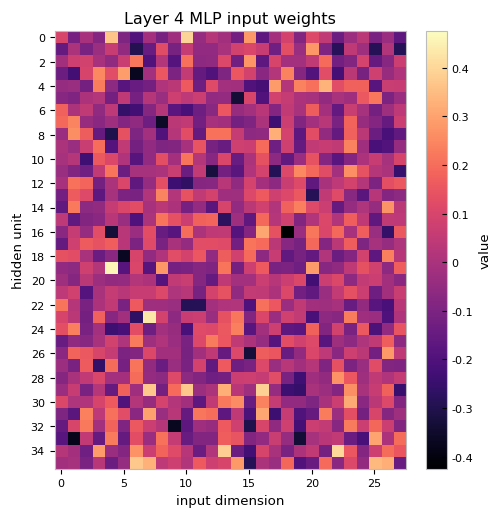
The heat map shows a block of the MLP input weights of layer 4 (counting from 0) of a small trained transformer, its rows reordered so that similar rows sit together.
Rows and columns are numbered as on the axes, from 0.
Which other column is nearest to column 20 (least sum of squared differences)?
24
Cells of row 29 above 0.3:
4
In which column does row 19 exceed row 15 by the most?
13
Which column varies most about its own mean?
6
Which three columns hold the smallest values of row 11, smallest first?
12, 17, 27
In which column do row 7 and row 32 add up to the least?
15
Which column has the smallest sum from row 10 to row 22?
14
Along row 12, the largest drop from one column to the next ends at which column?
9
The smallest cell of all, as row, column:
16, 18
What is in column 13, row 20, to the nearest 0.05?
0.05
